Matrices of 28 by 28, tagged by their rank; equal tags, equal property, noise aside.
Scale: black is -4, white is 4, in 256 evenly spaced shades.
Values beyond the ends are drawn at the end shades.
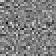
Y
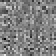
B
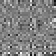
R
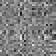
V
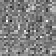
B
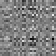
R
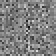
B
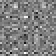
R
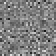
V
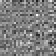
V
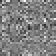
V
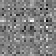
R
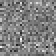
Y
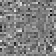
B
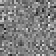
B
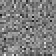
Y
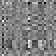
R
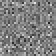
B
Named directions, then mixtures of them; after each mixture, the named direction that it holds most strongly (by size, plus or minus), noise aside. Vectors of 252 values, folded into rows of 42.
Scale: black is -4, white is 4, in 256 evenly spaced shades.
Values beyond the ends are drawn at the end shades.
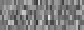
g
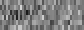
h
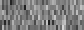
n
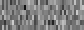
n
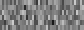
g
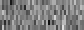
n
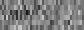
h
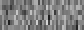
g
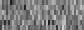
n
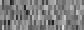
n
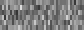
h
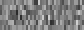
g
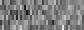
h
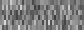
n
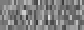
g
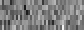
n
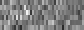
h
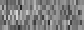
h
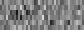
h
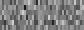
g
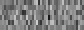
g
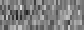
h
